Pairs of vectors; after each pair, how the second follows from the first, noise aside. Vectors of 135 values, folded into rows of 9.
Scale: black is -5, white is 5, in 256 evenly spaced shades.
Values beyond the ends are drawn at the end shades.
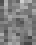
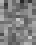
negated.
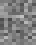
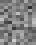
reversed, negated.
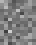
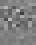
partly zeroed.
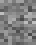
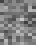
negated.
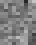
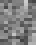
negated.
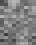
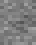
wrapped around, shrunk.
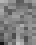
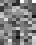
wrapped around, negated, scaled up.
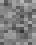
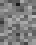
wrapped around.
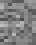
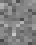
partly zeroed.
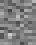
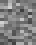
wrapped around.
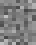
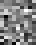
negated, scaled up.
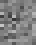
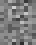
wrapped around.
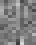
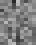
reversed, negated.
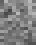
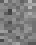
partly zeroed.
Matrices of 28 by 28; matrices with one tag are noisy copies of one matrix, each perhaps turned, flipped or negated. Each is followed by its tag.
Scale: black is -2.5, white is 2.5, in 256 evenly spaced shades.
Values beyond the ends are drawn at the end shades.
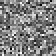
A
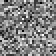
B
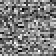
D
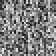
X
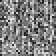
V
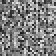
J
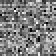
V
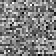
J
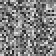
A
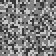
B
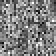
X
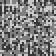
D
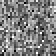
X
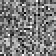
J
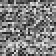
V
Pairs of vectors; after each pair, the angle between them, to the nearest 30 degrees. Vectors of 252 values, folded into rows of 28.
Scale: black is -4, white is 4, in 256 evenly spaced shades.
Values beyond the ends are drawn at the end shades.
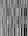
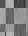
90 degrees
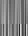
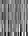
150 degrees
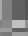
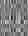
90 degrees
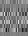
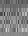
150 degrees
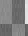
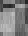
120 degrees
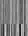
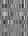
90 degrees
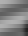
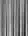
90 degrees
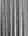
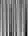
120 degrees
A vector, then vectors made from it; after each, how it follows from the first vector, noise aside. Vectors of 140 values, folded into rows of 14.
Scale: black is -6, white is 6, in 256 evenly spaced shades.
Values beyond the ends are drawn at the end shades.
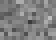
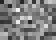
wrapped around, scaled up.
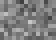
negated.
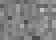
reversed, negated, partly zeroed.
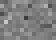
reversed, partly zeroed.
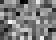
wrapped around, scaled up.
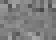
reversed, partly zeroed.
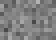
wrapped around, negated, partly zeroed.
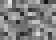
wrapped around, scaled up.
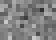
reversed.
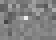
reversed, negated, partly zeroed.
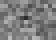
reversed.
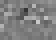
wrapped around, negated, partly zeroed.
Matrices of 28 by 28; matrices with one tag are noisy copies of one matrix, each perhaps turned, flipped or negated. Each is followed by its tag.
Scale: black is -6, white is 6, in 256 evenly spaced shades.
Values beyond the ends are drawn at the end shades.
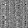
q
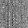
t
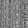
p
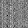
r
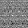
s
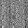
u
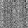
u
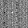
s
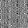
p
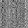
u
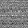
s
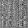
q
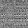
t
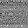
u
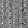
q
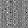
r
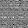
p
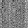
u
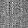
t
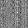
r
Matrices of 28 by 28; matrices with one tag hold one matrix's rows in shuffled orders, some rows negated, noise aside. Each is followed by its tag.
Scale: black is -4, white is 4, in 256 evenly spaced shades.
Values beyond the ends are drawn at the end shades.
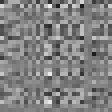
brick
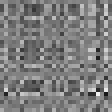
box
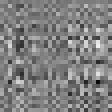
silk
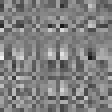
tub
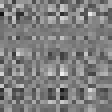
tub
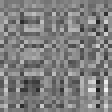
box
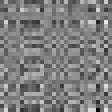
box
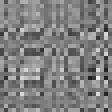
box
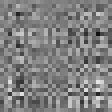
silk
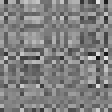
box
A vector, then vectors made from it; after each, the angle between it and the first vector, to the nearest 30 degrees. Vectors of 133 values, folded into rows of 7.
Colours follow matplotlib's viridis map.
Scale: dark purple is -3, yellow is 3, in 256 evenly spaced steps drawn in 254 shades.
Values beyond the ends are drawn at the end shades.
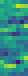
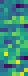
150 degrees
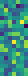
120 degrees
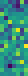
120 degrees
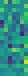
90 degrees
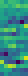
30 degrees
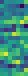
150 degrees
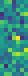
90 degrees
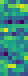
30 degrees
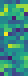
60 degrees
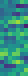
150 degrees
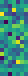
90 degrees
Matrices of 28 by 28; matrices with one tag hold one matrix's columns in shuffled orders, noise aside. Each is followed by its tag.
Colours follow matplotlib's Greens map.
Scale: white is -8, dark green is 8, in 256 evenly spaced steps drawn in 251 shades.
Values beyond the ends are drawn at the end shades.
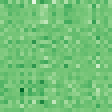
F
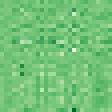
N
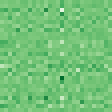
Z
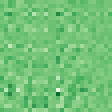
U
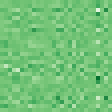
Z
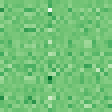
Z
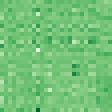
N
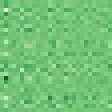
Z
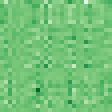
F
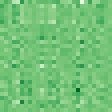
F
